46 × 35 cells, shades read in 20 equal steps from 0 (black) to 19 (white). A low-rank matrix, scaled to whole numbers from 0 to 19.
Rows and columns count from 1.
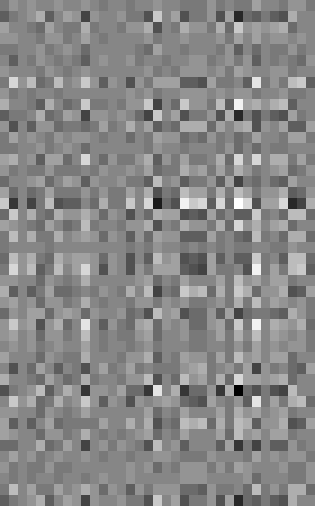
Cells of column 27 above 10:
24
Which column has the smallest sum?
5
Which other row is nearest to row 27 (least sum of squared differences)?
39
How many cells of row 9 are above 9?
28
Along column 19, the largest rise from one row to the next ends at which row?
20
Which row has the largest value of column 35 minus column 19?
19
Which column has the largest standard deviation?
27
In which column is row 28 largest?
29
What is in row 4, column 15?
10
